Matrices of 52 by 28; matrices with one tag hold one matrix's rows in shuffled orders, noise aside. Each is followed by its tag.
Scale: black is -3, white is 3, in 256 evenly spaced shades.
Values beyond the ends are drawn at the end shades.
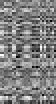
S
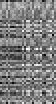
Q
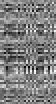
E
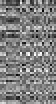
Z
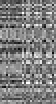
Q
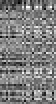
Q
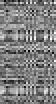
E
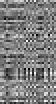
E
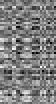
S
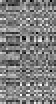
Z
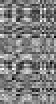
S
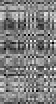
E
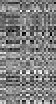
Z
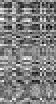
S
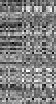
Q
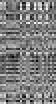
Z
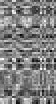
S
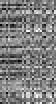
Q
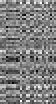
Z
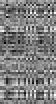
E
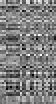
Z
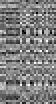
Z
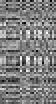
Z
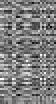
S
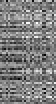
Q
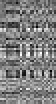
Z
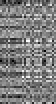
Q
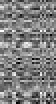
S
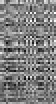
E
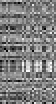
Q
